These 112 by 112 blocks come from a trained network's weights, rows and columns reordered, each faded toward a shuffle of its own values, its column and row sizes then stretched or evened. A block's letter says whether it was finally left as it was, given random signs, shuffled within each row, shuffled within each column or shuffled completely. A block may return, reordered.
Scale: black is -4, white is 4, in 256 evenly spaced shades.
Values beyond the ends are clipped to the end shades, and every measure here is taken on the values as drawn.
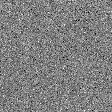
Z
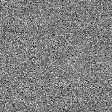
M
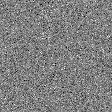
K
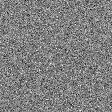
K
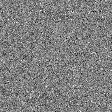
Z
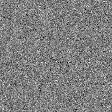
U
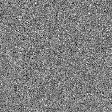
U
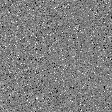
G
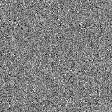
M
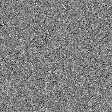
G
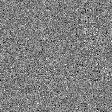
M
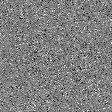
G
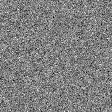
K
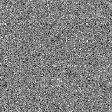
M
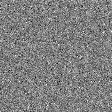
Z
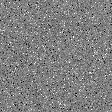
K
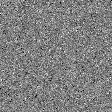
K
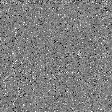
U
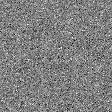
Z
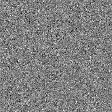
U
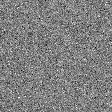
K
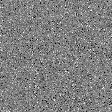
G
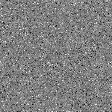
Z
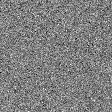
K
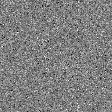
G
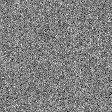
G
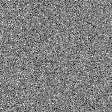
U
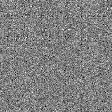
M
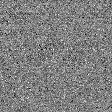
Z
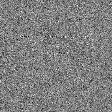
U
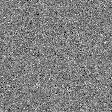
Z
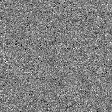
M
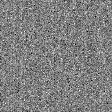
G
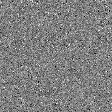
G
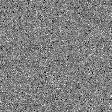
M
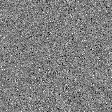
G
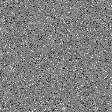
U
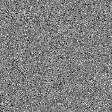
U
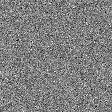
K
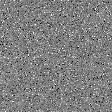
Z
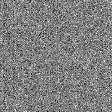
M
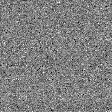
M
